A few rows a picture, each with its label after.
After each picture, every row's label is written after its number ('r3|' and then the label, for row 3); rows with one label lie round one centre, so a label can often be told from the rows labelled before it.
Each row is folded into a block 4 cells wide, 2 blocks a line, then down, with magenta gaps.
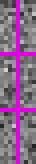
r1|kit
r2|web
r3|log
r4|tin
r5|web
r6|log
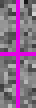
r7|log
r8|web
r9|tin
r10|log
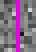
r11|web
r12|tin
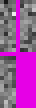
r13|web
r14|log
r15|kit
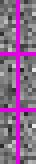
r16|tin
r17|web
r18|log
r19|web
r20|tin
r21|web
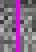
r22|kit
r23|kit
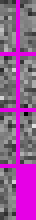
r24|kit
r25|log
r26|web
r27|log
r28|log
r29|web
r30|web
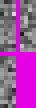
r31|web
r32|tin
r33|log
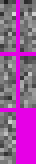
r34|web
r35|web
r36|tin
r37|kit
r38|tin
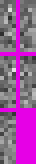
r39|tin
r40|tin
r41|web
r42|kit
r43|kit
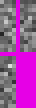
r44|tin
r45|kit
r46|tin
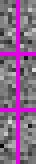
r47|tin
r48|tin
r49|log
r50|web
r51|tin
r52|log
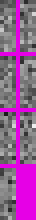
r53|kit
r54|web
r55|kit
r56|log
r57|web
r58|web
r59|log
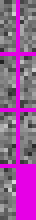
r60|web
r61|kit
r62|log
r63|web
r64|log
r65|log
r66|web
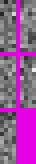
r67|web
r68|log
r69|web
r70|web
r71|kit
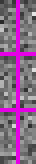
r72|kit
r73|web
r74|kit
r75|web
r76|web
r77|log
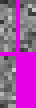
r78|kit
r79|log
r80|web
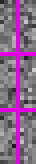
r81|kit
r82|tin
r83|log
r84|web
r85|log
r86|kit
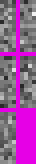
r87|kit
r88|web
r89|web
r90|tin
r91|tin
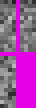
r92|kit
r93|kit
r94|log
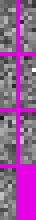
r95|tin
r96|kit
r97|kit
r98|web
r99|log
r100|kit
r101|kit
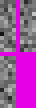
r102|tin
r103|web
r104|tin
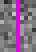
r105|web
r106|kit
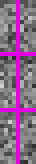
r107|log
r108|kit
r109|kit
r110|kit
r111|tin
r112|log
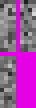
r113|log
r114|web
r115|tin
